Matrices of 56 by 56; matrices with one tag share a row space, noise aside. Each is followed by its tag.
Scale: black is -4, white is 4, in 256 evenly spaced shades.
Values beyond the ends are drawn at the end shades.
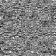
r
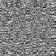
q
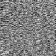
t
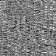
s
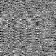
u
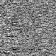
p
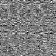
s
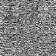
r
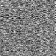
t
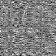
u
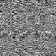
u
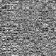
p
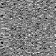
t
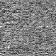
p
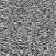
t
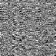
u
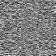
r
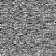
u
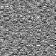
t
